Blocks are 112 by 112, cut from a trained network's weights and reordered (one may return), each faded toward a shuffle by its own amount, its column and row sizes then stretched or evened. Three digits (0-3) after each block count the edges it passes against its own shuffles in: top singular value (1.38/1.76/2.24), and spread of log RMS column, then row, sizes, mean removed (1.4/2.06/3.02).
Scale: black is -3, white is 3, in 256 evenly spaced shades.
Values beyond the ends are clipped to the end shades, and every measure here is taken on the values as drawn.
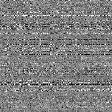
3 0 3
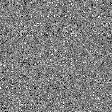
0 1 2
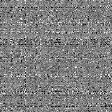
2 2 3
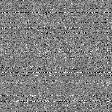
1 1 3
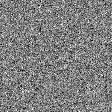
0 0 0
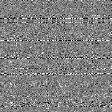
3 1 3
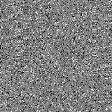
2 1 0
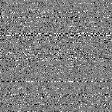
2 1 3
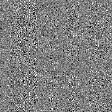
0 3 1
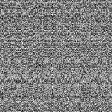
3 1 0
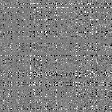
2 3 3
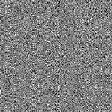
3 2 0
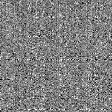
1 1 2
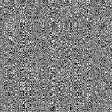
3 3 0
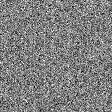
0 0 0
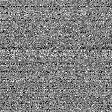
2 0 2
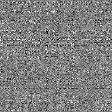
1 2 3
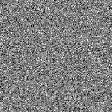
3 1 0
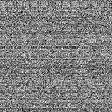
3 0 0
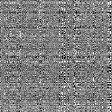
3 3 1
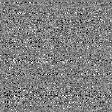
0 1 3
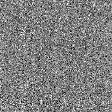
0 1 1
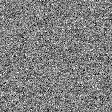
0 0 0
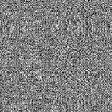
3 1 1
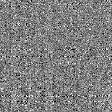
1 1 2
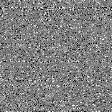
1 0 2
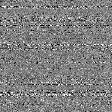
2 0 3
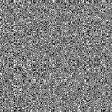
3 2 1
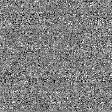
0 1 2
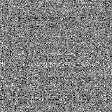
1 1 2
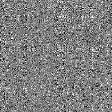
2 2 1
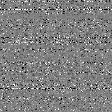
2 0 3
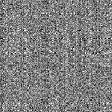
2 0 2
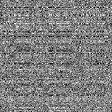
3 0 2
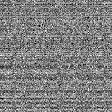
3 0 1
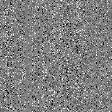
0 3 0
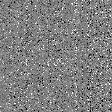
0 2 0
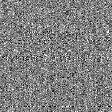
1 0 2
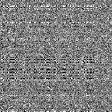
3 2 2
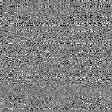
3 1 3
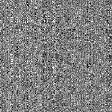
2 2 1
